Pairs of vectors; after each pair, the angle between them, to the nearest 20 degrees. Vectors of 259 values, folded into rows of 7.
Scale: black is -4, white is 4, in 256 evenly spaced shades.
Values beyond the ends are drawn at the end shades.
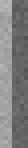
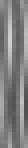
80 degrees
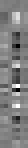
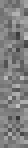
60 degrees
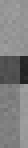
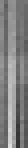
100 degrees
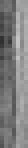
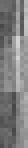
40 degrees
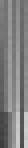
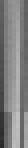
40 degrees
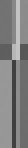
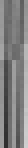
120 degrees
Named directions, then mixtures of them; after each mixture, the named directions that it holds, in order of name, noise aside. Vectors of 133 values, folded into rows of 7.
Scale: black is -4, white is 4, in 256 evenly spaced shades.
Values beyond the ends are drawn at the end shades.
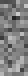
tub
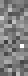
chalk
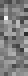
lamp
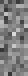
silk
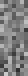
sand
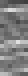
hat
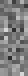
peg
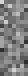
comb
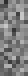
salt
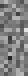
peg, sand, tub.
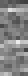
hat.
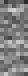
comb, hat.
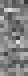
chalk, hat, peg.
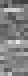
hat.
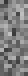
salt.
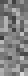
lamp, peg, tub.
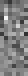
lamp.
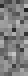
lamp, salt, silk.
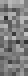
hat, lamp, salt.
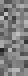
comb, silk, tub.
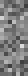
chalk.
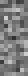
hat, lamp, tub.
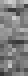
hat, tub.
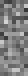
comb, lamp, tub.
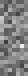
chalk, silk.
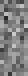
silk.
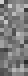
comb, salt.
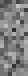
lamp, salt, silk.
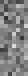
silk.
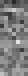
hat, lamp, peg.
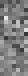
lamp.
